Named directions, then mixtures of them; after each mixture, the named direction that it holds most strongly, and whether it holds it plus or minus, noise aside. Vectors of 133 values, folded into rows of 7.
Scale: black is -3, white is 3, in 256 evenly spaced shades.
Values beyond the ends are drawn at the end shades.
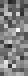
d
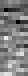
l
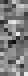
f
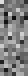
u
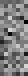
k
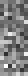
k, minus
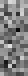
d, minus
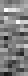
l, minus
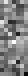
f, minus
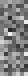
k, minus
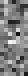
f, minus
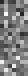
u, minus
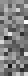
k, minus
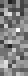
d, plus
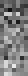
d, plus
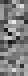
f, plus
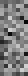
k, plus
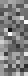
k, minus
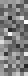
k, minus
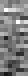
l, minus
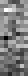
l, minus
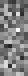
d, plus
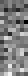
l, plus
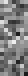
f, minus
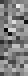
k, plus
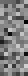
k, plus
